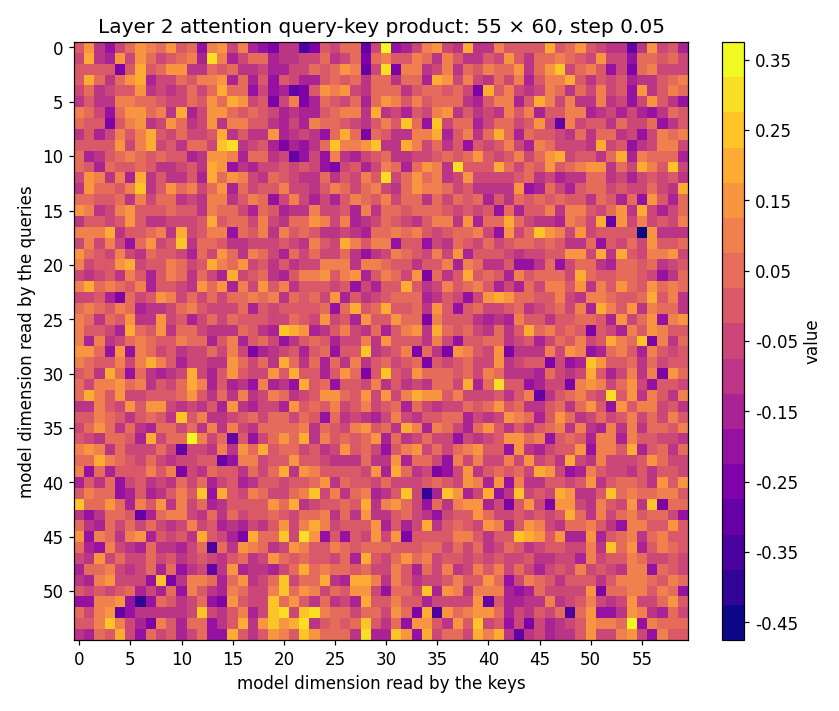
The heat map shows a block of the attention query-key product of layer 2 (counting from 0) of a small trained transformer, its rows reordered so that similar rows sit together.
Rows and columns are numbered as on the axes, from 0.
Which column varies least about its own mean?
18
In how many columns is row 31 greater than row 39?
24
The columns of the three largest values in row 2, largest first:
30, 47, 6
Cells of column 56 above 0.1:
11
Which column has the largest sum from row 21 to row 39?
54
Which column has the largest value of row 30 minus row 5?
19
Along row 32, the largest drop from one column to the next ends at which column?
45
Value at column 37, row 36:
-0.2
